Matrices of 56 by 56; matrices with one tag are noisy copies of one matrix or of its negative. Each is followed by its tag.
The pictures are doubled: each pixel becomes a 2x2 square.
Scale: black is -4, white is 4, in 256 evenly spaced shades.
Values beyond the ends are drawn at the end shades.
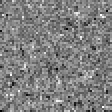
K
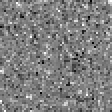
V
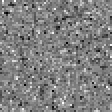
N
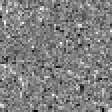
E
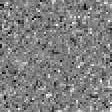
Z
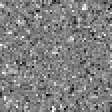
Z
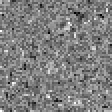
K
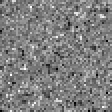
K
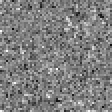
K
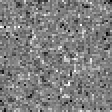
V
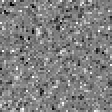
N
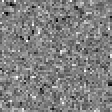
N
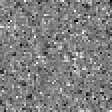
V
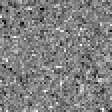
E
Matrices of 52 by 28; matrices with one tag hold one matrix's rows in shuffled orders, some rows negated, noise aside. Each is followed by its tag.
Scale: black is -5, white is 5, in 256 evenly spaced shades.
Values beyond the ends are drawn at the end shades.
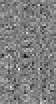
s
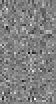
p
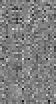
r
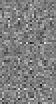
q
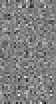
q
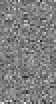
s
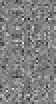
r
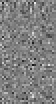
p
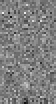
s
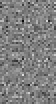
r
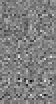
q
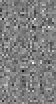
p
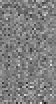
q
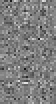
s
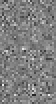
p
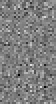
q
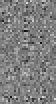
s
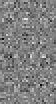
s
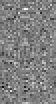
s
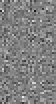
p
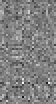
r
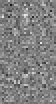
s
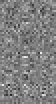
s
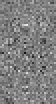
s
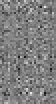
q
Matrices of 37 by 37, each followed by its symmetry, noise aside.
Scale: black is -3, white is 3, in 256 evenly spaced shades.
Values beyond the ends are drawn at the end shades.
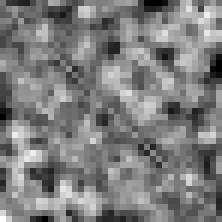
symmetric across the other diagonal.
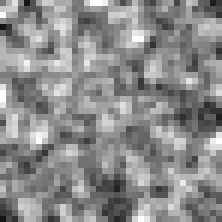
symmetric.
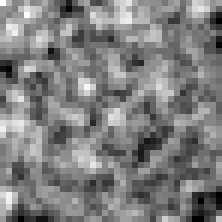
symmetric.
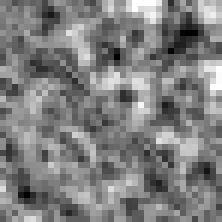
symmetric across the other diagonal.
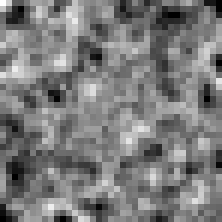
symmetric.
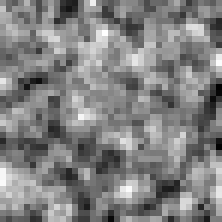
no symmetry.
